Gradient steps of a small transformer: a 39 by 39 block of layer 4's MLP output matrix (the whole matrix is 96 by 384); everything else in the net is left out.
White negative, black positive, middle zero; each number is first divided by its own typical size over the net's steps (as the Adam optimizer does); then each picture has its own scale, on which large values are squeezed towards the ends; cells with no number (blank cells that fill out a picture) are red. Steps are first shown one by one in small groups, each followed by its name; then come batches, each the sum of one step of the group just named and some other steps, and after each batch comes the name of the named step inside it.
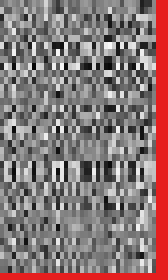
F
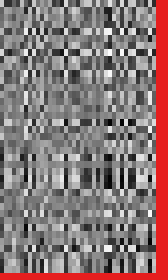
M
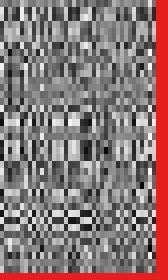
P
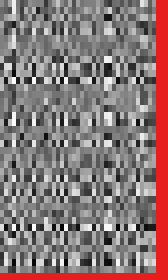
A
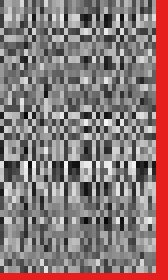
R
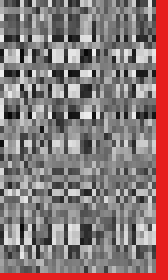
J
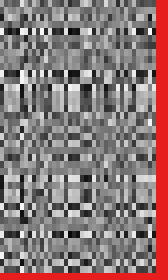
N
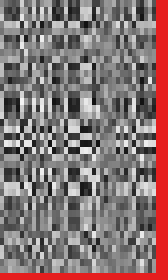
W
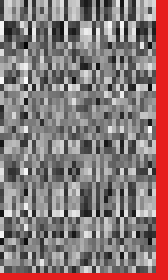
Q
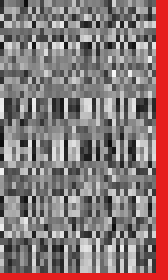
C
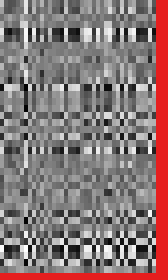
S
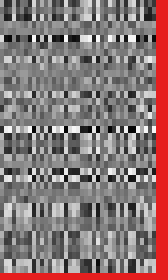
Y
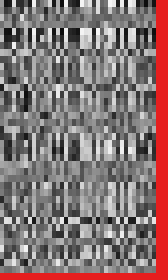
S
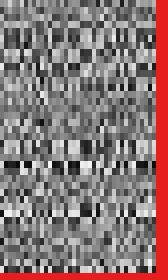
Q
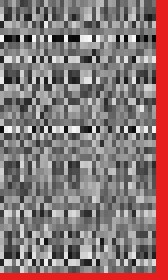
Y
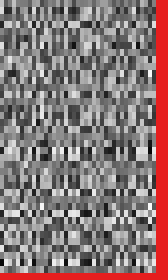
A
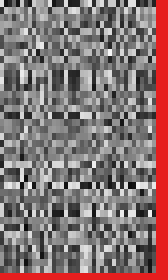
M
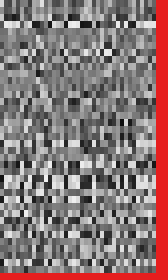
M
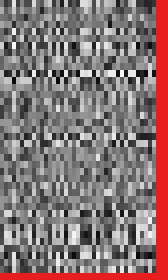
F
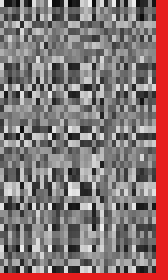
W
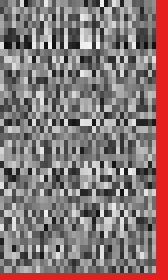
Q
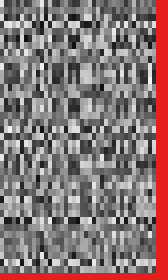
W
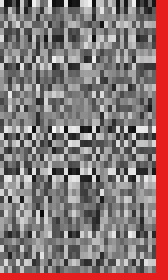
Y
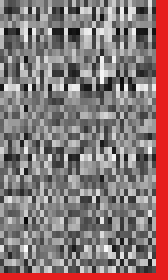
S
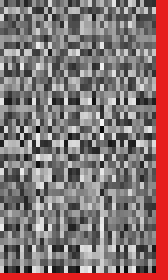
C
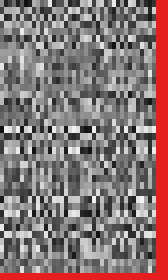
C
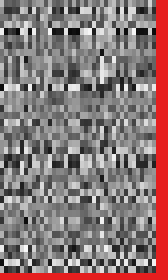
S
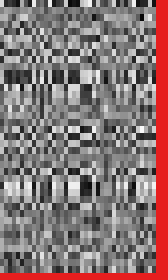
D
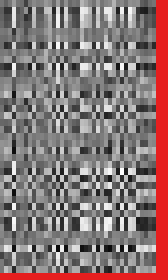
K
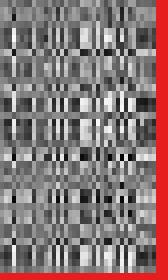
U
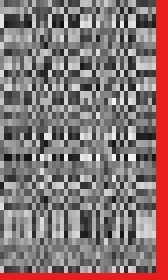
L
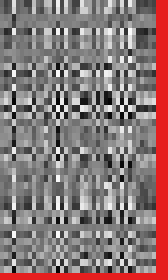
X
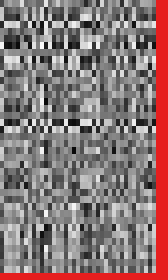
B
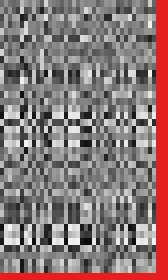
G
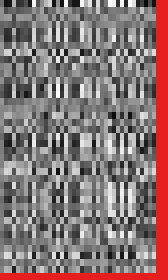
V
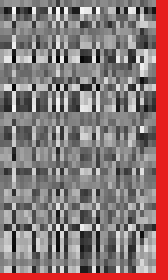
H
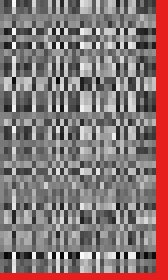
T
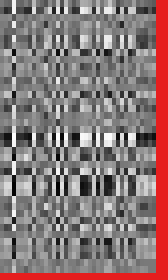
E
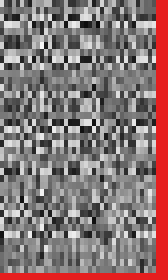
B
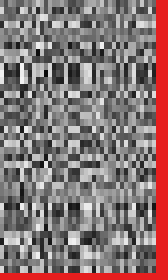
G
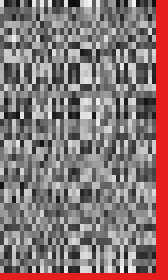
U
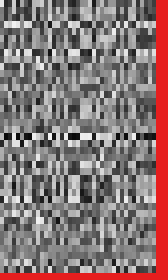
E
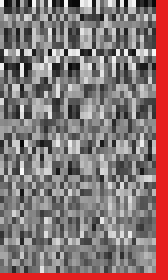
V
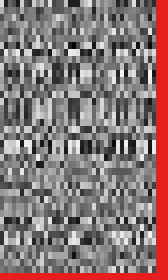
G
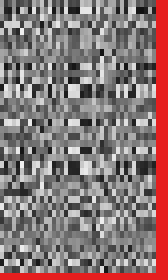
K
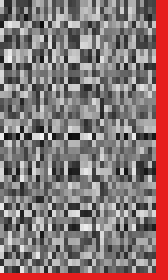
K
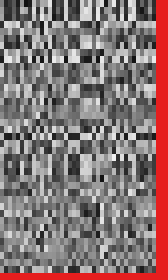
B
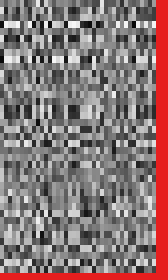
B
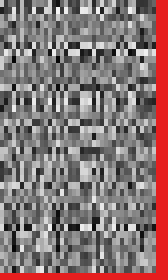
H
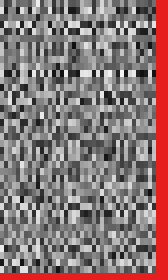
X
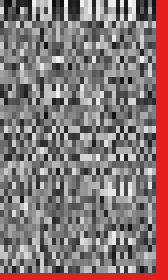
V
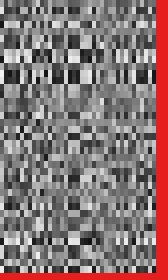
G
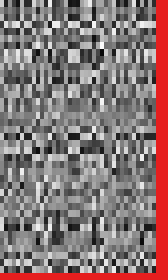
D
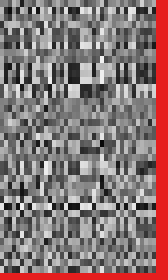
K
